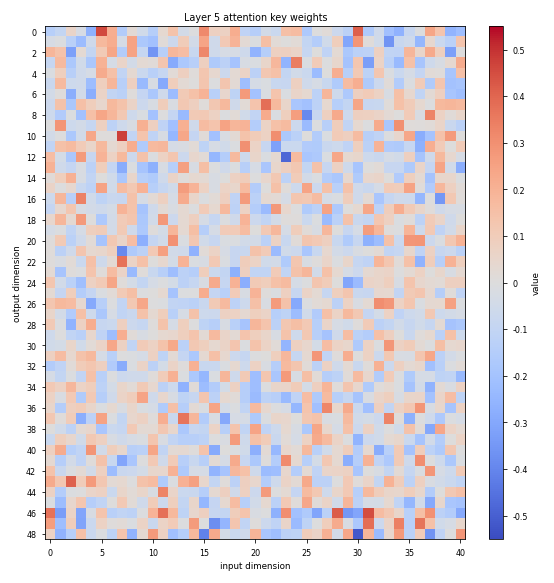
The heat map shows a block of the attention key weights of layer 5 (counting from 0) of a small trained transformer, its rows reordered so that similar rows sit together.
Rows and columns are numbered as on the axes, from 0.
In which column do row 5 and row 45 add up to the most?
29
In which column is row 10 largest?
7
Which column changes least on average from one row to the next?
0
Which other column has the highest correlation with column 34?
31
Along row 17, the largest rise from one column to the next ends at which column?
22
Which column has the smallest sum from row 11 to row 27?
30
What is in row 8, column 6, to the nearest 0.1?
0.2
